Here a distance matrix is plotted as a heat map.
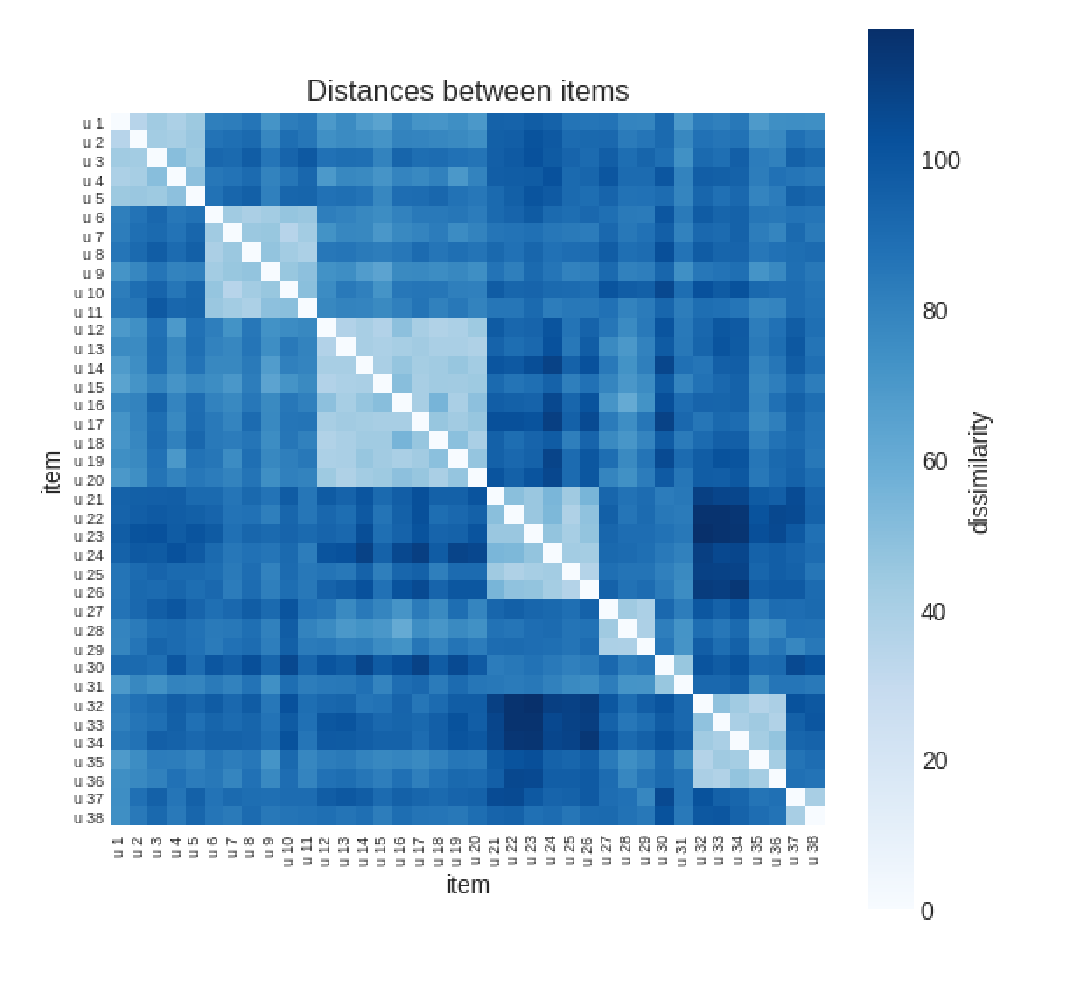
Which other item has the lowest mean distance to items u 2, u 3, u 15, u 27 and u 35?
u 1
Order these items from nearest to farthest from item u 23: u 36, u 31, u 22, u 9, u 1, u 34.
u 22, u 31, u 9, u 1, u 36, u 34
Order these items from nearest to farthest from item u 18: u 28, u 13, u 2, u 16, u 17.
u 13, u 17, u 16, u 28, u 2
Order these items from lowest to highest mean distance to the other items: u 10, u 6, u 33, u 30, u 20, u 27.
u 20, u 6, u 10, u 27, u 33, u 30
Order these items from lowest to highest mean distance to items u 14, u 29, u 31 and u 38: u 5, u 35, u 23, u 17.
u 17, u 35, u 5, u 23
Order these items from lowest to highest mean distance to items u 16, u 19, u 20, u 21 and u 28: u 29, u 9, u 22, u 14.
u 14, u 29, u 9, u 22
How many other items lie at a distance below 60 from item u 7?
5
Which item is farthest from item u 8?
u 30
